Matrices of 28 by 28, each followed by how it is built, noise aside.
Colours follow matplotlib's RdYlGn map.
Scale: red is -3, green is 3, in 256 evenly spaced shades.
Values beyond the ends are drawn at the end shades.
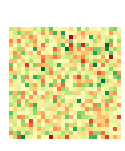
noise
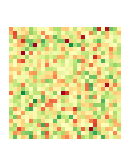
noise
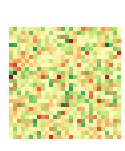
repeating columns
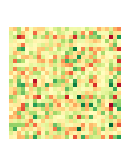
low rank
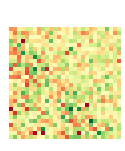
lower triangular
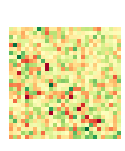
lower triangular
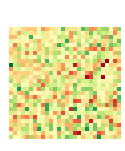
blocks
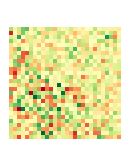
lower triangular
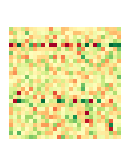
uneven rows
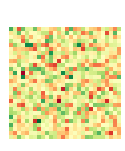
repeating columns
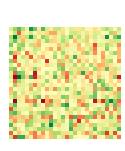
low rank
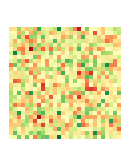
blocks
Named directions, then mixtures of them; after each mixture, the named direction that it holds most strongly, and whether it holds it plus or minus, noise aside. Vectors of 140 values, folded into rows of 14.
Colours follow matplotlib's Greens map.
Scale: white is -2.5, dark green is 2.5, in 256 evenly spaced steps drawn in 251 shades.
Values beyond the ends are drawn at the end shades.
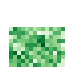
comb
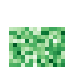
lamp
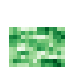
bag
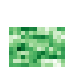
bag, minus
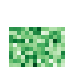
lamp, minus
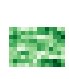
bag, plus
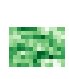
bag, minus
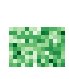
lamp, plus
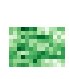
bag, minus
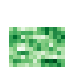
bag, plus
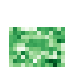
bag, plus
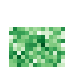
comb, plus
